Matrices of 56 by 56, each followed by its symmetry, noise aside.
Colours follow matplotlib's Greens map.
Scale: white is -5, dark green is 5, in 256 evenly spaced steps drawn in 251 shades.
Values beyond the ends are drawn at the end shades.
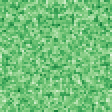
mirrored left to right.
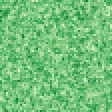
no symmetry.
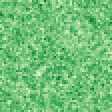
symmetric across the other diagonal.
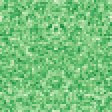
mirrored left to right.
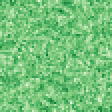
same after a half turn.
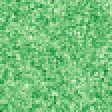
symmetric across the other diagonal.
